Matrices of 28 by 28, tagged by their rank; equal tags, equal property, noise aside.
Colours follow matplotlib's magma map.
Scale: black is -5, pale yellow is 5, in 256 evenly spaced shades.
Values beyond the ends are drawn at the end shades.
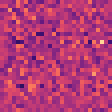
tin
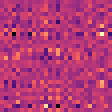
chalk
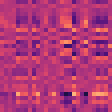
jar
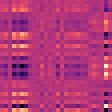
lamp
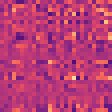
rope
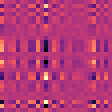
lamp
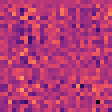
rope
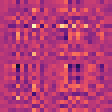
jar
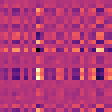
lamp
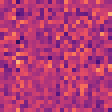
tin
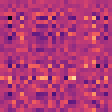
chalk
